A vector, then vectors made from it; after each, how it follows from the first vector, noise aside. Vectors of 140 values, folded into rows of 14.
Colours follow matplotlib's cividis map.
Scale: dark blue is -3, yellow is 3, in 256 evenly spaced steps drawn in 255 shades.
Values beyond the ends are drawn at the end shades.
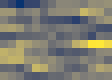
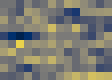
reversed, negated.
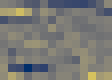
wrapped around, partly zeroed.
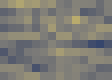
negated, shrunk.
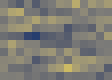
wrapped around, negated, shrunk.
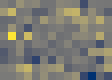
reversed, partly zeroed.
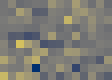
wrapped around, negated, partly zeroed.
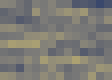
wrapped around, negated, shrunk.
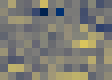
wrapped around, negated, partly zeroed.
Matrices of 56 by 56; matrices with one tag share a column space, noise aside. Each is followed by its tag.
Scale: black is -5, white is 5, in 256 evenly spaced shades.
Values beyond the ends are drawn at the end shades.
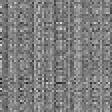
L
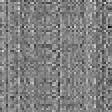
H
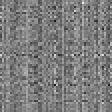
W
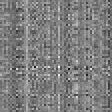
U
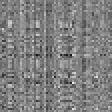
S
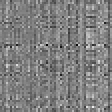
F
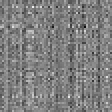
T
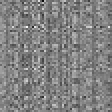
H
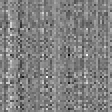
S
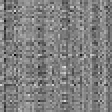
W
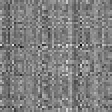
F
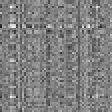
T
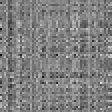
S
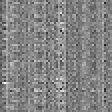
L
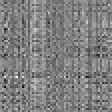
S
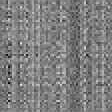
W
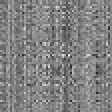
W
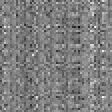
H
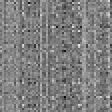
H
